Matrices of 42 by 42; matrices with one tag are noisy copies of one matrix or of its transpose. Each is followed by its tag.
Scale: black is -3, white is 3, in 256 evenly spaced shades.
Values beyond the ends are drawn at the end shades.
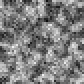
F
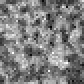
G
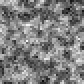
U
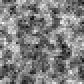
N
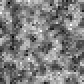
U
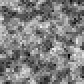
U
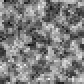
F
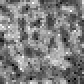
G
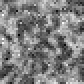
N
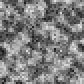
F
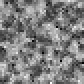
F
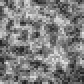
G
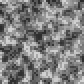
F
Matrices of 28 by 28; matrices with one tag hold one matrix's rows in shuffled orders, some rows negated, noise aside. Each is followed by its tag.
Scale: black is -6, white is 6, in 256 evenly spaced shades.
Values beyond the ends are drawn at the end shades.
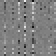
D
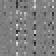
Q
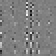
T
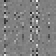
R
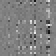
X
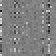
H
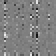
R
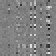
X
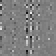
T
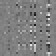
X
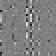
T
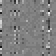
H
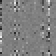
H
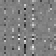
D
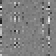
H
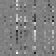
Q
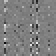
R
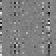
H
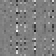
Q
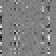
H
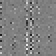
T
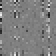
H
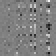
X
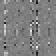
R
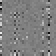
H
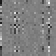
H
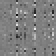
Q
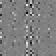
T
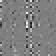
T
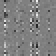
R
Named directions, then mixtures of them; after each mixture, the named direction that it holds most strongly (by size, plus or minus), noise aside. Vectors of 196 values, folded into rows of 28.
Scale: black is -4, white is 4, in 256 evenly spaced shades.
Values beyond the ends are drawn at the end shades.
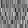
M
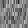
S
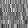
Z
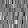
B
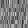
B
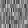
S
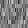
S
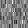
B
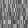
Z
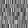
B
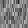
S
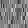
M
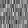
S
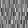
M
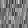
S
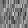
S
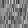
S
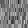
S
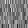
Z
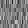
B
